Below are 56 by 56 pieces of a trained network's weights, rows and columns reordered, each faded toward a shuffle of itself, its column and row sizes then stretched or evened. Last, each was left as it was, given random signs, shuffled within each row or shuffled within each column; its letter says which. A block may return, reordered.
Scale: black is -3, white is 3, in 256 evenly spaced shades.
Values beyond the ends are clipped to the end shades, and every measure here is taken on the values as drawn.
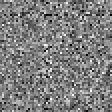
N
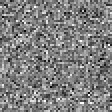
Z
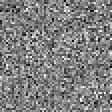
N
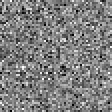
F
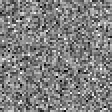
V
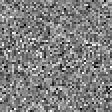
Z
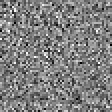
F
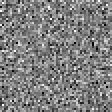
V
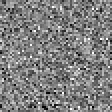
Z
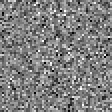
V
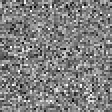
Z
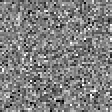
V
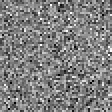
V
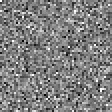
V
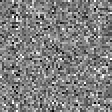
F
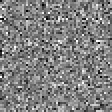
N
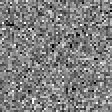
Z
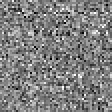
F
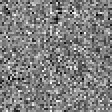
N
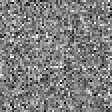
N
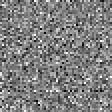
F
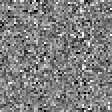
N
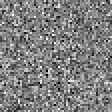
V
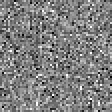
V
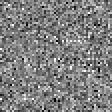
N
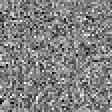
N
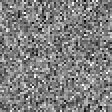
V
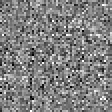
N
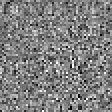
F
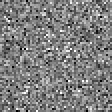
N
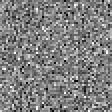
V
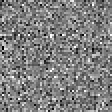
N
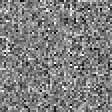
N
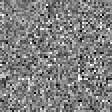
F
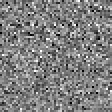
Z
